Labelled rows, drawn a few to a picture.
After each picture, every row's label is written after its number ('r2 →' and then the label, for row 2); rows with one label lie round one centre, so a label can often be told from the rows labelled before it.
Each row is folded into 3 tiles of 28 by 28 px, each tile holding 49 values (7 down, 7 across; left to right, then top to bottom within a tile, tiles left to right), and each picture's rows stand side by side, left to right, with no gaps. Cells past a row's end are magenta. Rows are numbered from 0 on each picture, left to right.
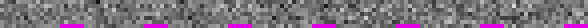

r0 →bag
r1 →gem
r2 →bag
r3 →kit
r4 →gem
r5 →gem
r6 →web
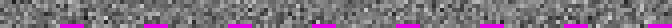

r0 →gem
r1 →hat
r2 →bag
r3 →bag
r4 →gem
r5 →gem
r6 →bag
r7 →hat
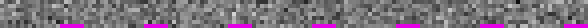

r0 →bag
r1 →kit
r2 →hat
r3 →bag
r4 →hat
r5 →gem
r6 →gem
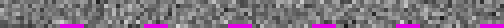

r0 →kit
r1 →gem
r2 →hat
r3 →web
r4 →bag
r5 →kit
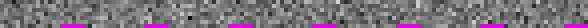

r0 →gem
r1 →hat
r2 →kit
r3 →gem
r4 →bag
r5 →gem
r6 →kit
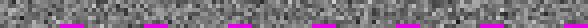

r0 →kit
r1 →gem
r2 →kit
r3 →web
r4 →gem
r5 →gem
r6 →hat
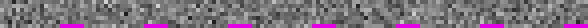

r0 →bag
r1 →web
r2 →kit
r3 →web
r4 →web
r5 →kit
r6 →gem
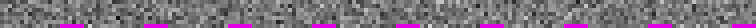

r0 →gem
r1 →gem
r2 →kit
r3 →bag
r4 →gem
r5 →web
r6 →hat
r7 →web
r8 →web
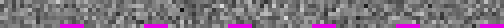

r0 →gem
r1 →bag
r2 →bag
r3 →kit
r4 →kit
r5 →kit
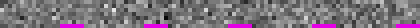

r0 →kit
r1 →gem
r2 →hat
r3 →kit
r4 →web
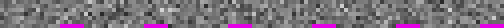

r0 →hat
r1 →web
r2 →kit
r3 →bag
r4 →kit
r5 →gem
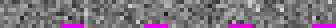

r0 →kit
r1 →bag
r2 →bag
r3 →gem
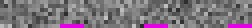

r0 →web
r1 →hat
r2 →gem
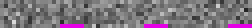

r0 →bag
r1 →web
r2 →kit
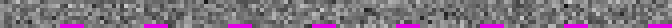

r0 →bag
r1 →kit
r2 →hat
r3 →hat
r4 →bag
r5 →web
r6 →bag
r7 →web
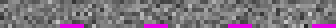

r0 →hat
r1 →hat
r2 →hat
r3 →hat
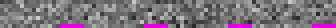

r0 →hat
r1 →hat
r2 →bag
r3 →web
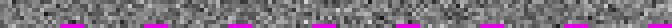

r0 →gem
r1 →gem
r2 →hat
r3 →gem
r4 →kit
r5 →web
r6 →bag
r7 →web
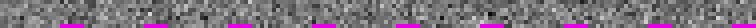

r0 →kit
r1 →hat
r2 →web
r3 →bag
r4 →web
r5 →kit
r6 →hat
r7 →hat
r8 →gem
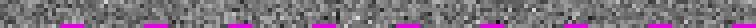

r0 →web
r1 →web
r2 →hat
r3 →hat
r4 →hat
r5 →hat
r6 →gem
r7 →web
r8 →bag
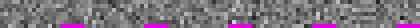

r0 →hat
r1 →gem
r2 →bag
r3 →hat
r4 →bag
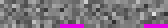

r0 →bag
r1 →bag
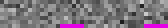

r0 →kit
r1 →gem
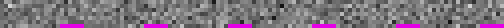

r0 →web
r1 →bag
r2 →kit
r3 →kit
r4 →bag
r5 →bag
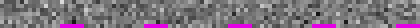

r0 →gem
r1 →kit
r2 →web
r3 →web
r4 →bag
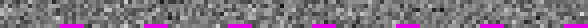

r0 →kit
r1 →hat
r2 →hat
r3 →kit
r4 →kit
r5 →bag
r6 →kit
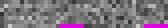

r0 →hat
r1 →kit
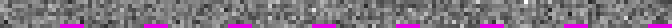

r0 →kit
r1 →bag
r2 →bag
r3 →web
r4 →kit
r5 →gem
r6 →web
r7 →hat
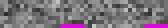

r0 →gem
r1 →web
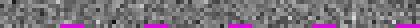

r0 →gem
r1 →bag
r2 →bag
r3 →bag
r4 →hat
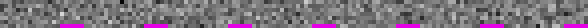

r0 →gem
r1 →hat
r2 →kit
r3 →gem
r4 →kit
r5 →hat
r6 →kit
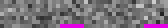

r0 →kit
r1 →bag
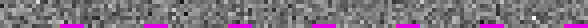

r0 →kit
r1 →web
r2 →gem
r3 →bag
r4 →hat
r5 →bag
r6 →web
